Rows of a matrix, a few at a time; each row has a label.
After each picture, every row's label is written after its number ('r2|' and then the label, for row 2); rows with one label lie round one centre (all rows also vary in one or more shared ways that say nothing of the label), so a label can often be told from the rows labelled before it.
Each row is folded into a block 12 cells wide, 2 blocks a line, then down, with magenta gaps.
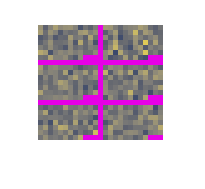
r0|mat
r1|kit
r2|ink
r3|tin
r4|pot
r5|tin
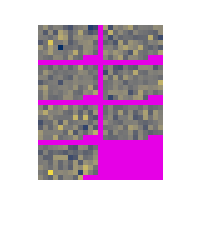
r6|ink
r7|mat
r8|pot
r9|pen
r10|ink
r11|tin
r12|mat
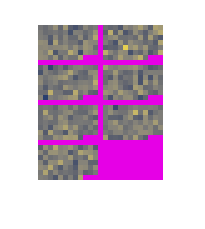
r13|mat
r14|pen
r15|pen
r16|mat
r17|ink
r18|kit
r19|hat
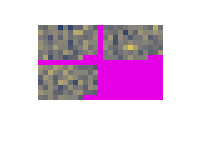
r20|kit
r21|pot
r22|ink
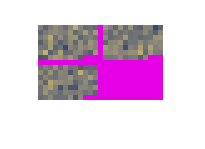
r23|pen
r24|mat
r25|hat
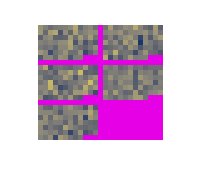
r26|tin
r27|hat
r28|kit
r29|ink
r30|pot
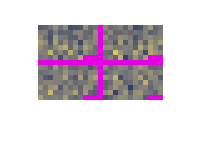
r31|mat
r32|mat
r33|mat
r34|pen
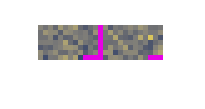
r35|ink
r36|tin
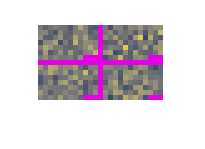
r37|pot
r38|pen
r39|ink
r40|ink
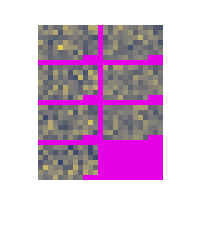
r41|kit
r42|ink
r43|tin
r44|mat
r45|kit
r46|pen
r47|mat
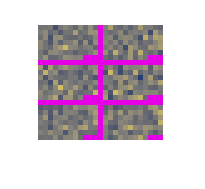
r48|pot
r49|tin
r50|mat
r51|hat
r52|pen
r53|pen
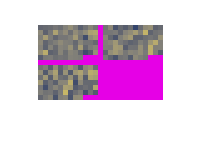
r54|pen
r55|kit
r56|tin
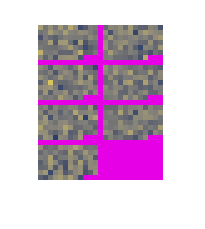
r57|ink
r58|hat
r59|pot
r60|ink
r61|pot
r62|tin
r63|pen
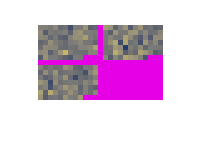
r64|tin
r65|ink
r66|mat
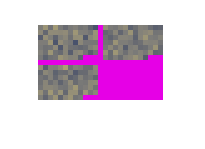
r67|ink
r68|ink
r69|mat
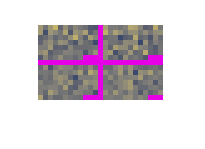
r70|ink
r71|kit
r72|hat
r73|ink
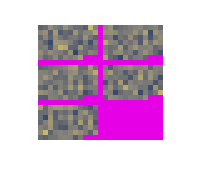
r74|hat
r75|kit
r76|pen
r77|pot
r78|mat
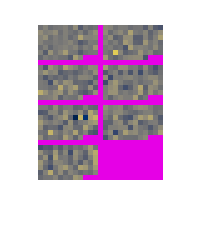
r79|tin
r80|ink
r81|mat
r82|mat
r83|mat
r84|tin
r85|pen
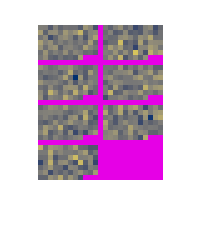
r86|kit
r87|mat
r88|mat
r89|pen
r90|hat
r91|mat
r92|ink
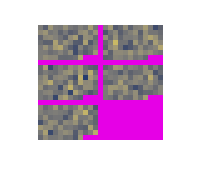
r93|hat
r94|tin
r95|pot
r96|hat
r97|pot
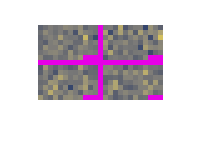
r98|hat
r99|pen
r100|hat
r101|kit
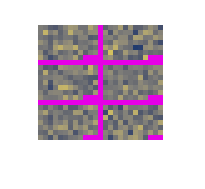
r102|kit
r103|hat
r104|pot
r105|pen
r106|kit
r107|mat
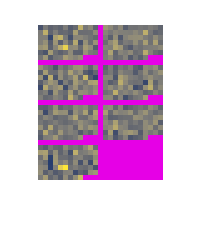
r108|pot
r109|kit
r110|kit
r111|hat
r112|pen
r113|kit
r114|pot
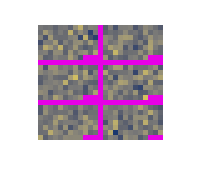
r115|kit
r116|hat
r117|ink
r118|hat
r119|hat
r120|pot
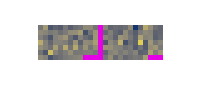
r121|kit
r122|pot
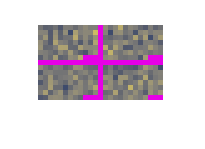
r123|pen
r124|mat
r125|pen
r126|pot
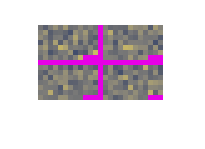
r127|pot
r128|pot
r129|ink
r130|pot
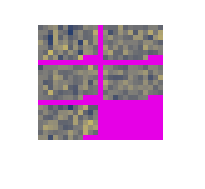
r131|mat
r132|pen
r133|hat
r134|kit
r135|kit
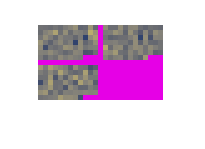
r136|pen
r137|mat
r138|ink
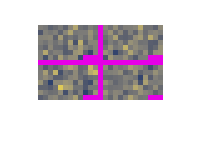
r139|pen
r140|tin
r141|pen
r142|mat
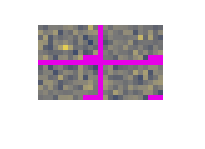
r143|pot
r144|ink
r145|pot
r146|kit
